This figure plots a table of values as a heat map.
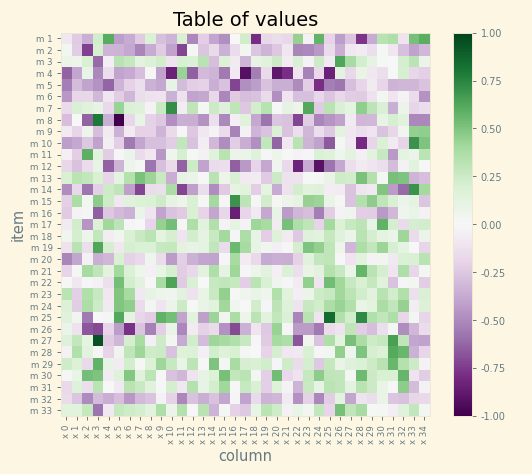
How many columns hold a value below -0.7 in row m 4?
5
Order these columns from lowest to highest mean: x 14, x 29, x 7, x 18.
x 18, x 7, x 14, x 29
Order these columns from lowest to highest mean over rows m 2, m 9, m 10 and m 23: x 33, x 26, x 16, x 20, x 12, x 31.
x 16, x 12, x 20, x 31, x 26, x 33
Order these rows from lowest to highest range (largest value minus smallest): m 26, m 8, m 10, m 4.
m 26, m 4, m 10, m 8
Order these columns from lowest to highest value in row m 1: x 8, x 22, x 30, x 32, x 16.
x 32, x 16, x 8, x 30, x 22
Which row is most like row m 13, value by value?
m 28
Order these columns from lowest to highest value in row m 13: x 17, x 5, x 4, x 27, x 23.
x 4, x 17, x 23, x 5, x 27
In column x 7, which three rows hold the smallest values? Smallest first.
m 14, m 2, m 10
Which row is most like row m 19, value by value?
m 15
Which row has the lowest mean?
m 5
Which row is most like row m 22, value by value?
m 7
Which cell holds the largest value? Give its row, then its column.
m 27, x 3
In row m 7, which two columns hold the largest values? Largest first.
x 10, x 23
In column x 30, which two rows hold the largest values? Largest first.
m 17, m 14
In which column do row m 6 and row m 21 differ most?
x 28
